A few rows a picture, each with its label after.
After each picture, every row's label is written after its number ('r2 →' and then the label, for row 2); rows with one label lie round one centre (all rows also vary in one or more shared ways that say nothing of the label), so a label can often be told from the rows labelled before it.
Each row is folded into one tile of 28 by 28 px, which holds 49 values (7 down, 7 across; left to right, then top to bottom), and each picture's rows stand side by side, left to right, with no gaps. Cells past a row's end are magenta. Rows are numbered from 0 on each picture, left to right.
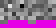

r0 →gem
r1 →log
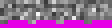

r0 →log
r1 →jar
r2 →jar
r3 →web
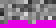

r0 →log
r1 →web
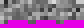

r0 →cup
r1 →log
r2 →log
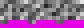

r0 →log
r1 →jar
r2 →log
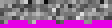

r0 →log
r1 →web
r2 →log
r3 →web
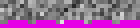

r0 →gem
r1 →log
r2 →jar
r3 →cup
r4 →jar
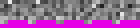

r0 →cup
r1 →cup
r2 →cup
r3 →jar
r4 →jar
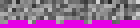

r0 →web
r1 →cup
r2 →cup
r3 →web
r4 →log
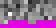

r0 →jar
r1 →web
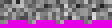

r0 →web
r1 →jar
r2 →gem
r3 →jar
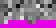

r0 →jar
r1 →gem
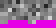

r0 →web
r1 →jar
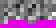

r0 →jar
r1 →log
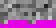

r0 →jar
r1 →jar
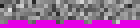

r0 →web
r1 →cup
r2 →log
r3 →log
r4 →jar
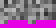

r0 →cup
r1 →cup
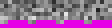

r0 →cup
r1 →cup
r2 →jar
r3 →web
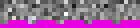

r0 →web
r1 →cup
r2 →jar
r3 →gem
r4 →web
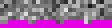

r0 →log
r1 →cup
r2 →web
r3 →cup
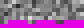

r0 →jar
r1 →cup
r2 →log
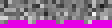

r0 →cup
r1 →cup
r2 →jar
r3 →jar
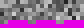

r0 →log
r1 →gem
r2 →web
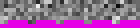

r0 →cup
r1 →gem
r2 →cup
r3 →gem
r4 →cup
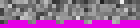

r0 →log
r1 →gem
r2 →web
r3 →web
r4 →cup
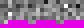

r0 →jar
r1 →web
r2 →gem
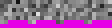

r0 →web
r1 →jar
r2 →log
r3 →jar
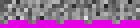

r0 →web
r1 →log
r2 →jar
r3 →gem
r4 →web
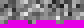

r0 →log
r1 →gem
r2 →gem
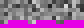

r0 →jar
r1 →gem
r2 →gem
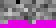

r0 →web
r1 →jar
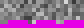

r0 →gem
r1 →jar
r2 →cup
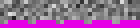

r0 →log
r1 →jar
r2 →gem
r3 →jar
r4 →cup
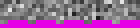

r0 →web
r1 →log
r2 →cup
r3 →log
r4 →cup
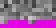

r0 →cup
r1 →cup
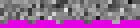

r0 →log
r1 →log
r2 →web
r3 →log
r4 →web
